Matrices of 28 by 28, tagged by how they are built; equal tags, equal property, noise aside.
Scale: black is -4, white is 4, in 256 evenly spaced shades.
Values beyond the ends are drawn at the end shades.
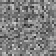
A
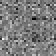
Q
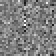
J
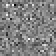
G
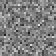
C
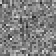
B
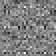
Q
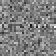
Q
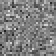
A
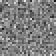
C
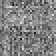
A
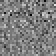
G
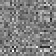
Q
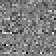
G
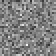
Q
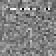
G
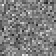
B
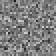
Q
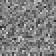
C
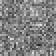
A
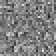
Q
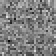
A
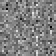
J
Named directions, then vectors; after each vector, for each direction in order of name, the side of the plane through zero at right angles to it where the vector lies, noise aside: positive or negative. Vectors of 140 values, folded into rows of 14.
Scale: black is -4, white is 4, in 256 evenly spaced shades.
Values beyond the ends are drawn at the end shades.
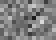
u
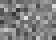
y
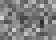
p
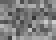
positive, positive, positive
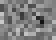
positive, negative, negative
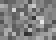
negative, positive, positive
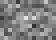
negative, negative, positive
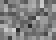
positive, positive, positive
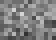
negative, positive, positive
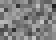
negative, positive, negative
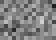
negative, positive, negative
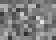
negative, positive, positive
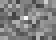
negative, negative, positive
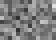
positive, positive, positive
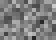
positive, negative, positive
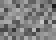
negative, positive, negative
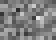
negative, positive, positive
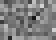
positive, positive, positive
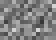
positive, negative, positive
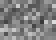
positive, negative, positive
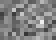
negative, positive, positive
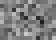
positive, negative, negative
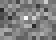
negative, negative, positive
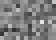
negative, positive, negative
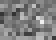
negative, positive, positive
